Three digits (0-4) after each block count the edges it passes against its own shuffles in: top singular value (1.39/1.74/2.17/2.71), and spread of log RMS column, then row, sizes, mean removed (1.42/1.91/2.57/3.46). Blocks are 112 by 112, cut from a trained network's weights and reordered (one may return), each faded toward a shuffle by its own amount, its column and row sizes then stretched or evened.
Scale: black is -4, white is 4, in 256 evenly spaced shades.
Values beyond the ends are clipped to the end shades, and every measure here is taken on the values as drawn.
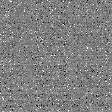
0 2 0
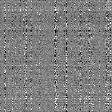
3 4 0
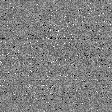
0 0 2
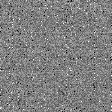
0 2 0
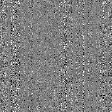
0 4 2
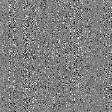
1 4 0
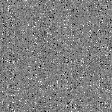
1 2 0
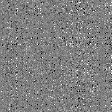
0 3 2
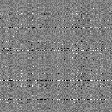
4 1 3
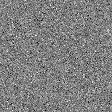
0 0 0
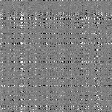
4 3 4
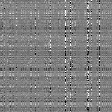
4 4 0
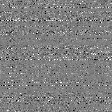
1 0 4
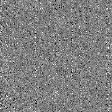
1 3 0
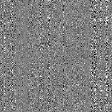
2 4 2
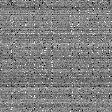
3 2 1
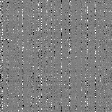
1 4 1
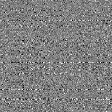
3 1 3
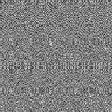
4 0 2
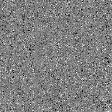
1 2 0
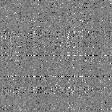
2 1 3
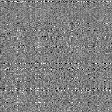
3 1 3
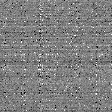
2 2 1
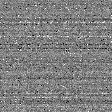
3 1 2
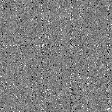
0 3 1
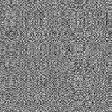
4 1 2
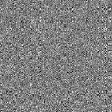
3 3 2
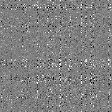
2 3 3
